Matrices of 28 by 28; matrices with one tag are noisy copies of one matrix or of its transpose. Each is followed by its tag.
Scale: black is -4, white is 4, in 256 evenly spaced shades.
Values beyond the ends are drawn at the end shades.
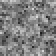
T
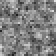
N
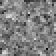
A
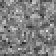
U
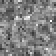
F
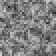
N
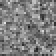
U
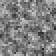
N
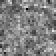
F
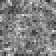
F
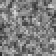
A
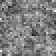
F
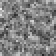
N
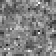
F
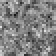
N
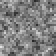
N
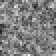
A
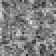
T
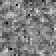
A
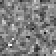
U
